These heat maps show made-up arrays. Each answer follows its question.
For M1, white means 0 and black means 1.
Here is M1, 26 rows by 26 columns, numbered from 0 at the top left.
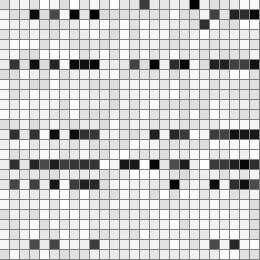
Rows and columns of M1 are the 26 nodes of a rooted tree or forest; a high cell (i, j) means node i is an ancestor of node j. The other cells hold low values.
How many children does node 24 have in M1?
5
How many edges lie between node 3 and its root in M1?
6
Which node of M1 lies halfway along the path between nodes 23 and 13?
1
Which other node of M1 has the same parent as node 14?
19
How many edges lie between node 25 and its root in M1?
5
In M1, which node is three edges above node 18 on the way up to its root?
16
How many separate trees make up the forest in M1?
5
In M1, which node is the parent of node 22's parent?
6
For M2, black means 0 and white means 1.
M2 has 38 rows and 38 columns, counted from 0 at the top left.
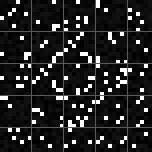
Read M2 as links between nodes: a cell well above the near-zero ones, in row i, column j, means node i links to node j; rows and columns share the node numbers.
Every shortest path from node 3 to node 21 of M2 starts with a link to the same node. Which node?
node 6
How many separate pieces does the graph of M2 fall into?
2
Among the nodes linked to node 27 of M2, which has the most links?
node 22
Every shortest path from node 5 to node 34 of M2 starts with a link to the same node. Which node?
node 16
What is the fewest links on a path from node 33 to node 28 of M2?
6
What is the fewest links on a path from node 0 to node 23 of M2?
2
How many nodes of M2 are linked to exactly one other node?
3
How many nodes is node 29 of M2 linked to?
5
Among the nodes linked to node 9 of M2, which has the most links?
node 19
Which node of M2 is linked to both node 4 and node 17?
node 32
